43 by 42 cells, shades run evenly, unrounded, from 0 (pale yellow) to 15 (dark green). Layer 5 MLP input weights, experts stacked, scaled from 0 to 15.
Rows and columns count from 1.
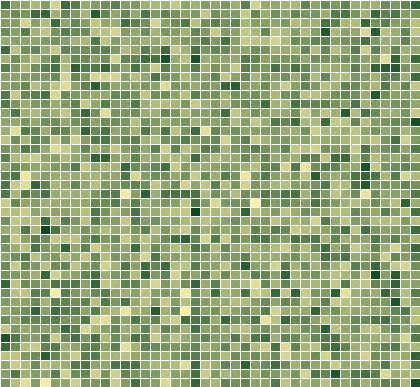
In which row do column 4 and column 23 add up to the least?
18
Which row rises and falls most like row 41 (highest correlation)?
24
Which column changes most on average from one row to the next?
42
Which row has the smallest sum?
25
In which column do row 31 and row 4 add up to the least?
37
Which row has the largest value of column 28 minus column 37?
22
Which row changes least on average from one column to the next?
5
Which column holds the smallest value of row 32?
26
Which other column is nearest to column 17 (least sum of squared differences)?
15
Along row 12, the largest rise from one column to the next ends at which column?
30
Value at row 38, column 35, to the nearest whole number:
6
